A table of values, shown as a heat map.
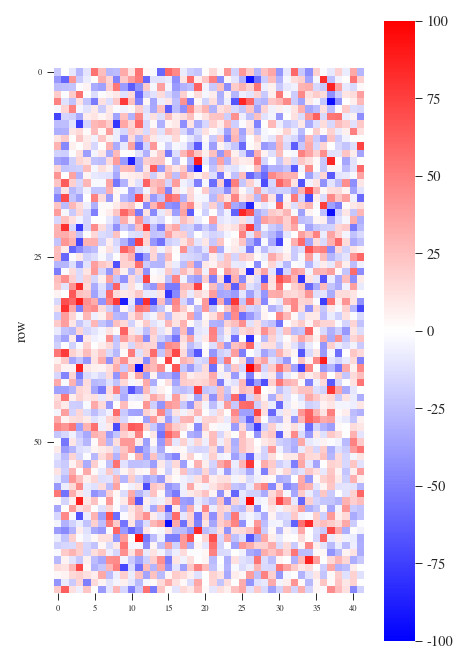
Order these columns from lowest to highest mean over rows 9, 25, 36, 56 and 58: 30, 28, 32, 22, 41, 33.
32, 33, 28, 22, 41, 30
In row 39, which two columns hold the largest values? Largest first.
36, 15
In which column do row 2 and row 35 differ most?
37
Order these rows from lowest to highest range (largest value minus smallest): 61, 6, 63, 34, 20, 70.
20, 34, 70, 6, 63, 61
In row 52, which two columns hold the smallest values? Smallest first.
26, 16
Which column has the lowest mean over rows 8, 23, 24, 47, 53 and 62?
30
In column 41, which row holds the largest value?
10
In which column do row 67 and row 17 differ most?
11
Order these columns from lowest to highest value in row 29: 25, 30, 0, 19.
0, 25, 30, 19
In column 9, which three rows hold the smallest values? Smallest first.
31, 67, 61
